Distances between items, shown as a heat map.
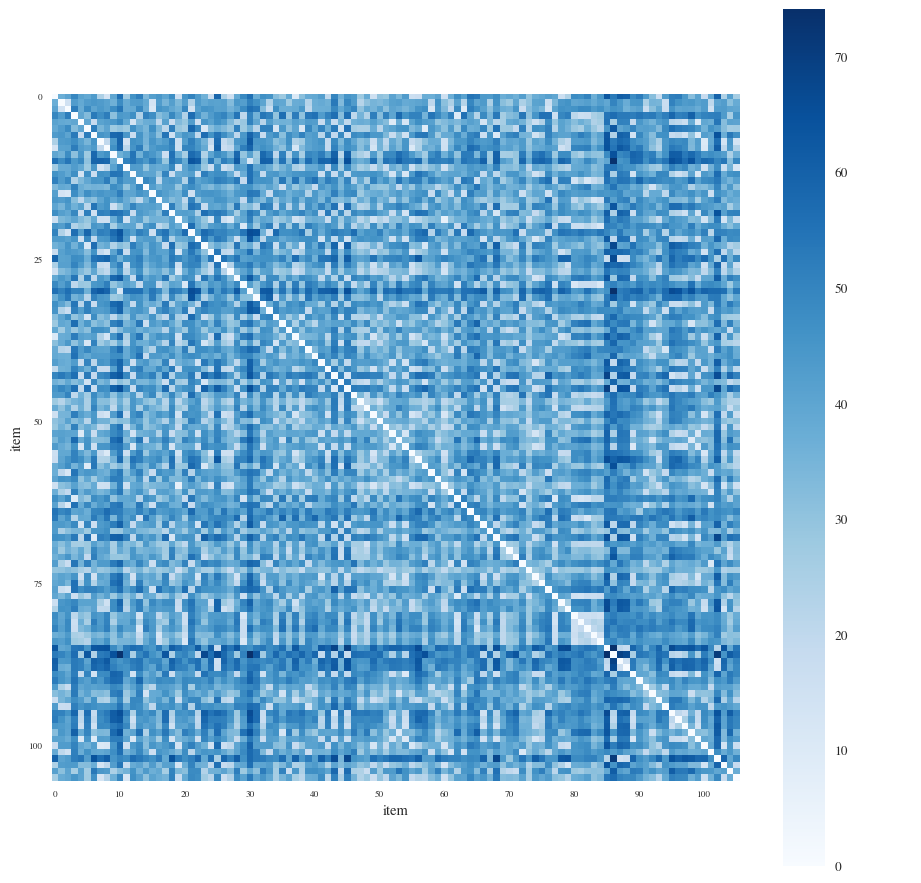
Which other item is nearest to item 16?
83
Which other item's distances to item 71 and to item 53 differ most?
98
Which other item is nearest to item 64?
90
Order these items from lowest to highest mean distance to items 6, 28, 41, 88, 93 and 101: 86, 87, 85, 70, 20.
86, 70, 20, 87, 85
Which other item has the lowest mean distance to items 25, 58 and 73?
91
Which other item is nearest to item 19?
60
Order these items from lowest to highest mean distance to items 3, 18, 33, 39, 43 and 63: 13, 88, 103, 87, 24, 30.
103, 13, 24, 88, 87, 30
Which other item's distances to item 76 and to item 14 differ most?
59
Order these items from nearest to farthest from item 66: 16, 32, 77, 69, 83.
32, 16, 83, 69, 77
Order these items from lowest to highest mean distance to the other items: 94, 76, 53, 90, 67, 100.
67, 100, 53, 94, 76, 90
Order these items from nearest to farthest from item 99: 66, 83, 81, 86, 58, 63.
66, 86, 83, 63, 58, 81
